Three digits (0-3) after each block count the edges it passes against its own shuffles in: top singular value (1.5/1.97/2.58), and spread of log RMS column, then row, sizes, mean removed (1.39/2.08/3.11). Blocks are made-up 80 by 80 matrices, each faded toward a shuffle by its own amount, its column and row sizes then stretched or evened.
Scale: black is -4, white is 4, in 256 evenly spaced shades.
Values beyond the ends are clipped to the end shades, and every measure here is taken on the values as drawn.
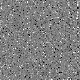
1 1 0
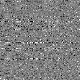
2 0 2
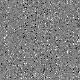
1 2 0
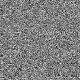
1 0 1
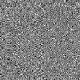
2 1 0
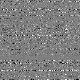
0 0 3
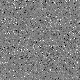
0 0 1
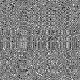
3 1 0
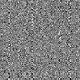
2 2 0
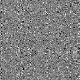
1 2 1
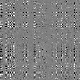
3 3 2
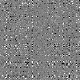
2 2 2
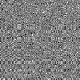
3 1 1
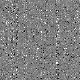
1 2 1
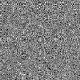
2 1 1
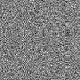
2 1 0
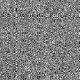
2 2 1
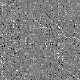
1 2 1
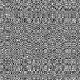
3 0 2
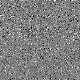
0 0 2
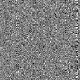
2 2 0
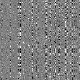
3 3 0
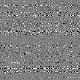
2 1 3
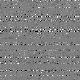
2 1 3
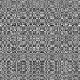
3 1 3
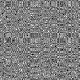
3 1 0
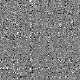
1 2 2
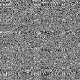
2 0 2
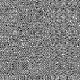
2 0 0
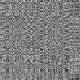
3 1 2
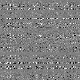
2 1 3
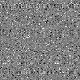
2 0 1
